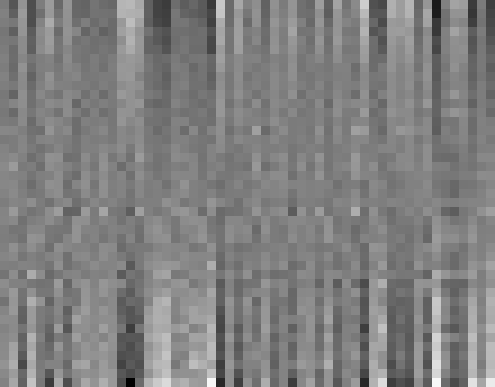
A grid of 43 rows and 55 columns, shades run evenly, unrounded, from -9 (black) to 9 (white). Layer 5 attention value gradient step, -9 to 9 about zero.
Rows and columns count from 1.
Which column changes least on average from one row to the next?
13
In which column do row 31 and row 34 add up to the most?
49
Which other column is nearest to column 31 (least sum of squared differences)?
3
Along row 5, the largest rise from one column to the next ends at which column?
25
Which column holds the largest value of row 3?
15
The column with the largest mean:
55
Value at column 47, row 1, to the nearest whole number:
-2
